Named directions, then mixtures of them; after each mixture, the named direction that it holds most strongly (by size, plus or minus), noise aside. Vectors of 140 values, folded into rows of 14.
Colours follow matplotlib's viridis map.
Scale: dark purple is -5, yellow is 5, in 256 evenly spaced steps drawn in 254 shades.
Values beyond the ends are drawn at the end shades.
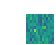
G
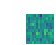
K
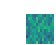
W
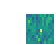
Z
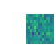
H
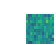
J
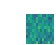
W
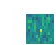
Z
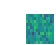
H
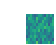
W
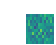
H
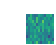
W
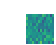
W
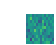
G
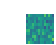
J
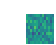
H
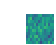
W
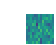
K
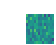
G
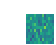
G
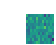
J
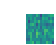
K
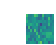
W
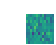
H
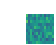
J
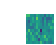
Z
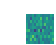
G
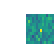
Z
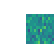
G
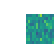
K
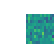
J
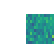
J
